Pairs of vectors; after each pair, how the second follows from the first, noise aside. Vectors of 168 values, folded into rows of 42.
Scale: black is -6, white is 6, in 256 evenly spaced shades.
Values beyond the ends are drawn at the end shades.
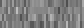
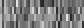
reversed, scaled up.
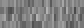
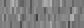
reversed, negated, partly zeroed.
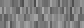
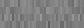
reversed, shrunk.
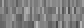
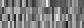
reversed, scaled up.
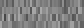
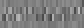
reversed, negated, partly zeroed.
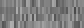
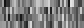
reversed, scaled up.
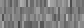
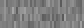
wrapped around, negated, shrunk.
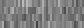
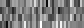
reversed, scaled up.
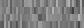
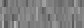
reversed, partly zeroed.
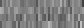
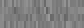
wrapped around, negated, shrunk.
